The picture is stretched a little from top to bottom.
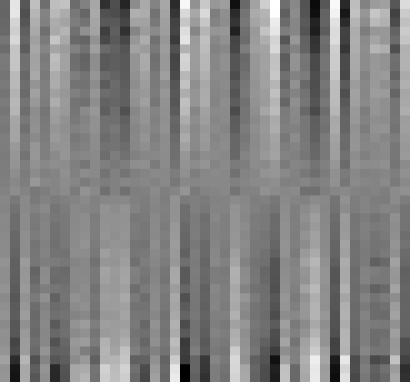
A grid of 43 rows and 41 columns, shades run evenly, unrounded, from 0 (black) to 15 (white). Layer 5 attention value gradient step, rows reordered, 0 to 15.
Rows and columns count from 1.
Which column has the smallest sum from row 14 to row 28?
24
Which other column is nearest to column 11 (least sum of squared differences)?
13
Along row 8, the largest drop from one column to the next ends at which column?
35
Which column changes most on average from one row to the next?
19
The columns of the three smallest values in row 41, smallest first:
28, 34, 2
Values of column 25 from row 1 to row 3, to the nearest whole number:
6 7 7
